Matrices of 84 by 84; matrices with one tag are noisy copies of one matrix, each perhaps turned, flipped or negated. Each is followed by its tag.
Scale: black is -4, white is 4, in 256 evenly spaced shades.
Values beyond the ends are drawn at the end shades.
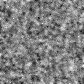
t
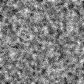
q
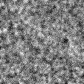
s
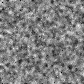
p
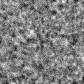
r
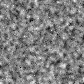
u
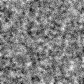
t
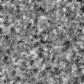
r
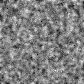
q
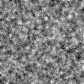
p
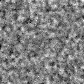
u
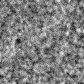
s
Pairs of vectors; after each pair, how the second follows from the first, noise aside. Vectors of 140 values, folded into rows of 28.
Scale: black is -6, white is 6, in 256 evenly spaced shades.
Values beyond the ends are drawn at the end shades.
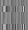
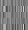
copied.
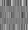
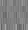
reversed, shrunk.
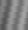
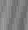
negated, shrunk.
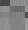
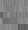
reversed, shrunk.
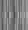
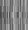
reversed, negated.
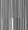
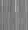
reversed, shrunk.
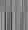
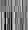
scaled up.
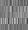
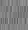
negated, shrunk.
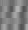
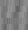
negated, shrunk.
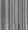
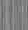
wrapped around, negated, shrunk.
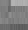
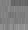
negated, shrunk.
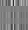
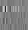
wrapped around, partly zeroed.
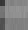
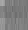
negated, shrunk.
